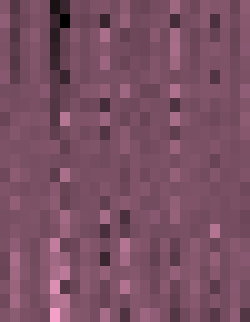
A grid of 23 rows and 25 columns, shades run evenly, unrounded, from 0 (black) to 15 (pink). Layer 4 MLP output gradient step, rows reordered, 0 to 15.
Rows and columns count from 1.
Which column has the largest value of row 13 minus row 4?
7
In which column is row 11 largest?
18
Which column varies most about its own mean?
6
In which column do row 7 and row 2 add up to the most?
13
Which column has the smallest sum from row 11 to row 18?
11
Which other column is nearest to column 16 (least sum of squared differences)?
8
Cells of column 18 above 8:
11
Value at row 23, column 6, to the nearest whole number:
15
